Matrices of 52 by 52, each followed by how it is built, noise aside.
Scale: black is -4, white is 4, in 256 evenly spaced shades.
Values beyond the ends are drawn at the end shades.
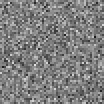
noise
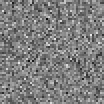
noise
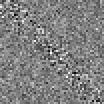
banded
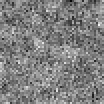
smooth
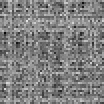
blocks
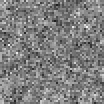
smooth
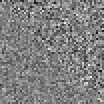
upper triangular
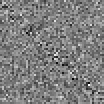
banded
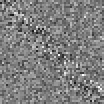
banded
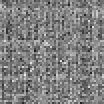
blocks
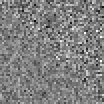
upper triangular
